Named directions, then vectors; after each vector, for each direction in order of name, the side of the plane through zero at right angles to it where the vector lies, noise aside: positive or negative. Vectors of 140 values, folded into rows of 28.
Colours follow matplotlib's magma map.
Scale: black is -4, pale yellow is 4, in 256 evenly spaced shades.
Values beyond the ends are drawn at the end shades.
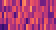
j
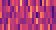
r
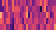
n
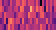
positive, negative, positive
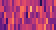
positive, negative, positive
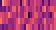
positive, positive, negative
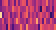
positive, positive, positive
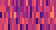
negative, negative, negative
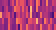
positive, positive, positive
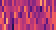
negative, positive, negative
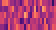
positive, positive, negative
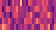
negative, positive, positive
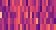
positive, positive, positive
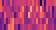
positive, negative, positive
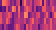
positive, positive, negative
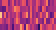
positive, positive, positive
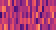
negative, negative, negative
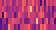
positive, negative, positive
